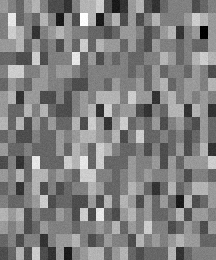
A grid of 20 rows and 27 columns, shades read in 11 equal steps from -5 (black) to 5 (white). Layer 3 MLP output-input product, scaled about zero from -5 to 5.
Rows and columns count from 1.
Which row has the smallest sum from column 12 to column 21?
1
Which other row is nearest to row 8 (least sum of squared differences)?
15
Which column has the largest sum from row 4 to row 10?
5
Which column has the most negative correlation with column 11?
16
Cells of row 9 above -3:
23
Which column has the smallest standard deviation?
7
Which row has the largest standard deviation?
2
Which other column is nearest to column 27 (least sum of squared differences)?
24
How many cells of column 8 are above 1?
1
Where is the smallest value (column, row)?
26, 3
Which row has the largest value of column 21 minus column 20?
8
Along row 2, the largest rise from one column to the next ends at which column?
11
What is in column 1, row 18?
1
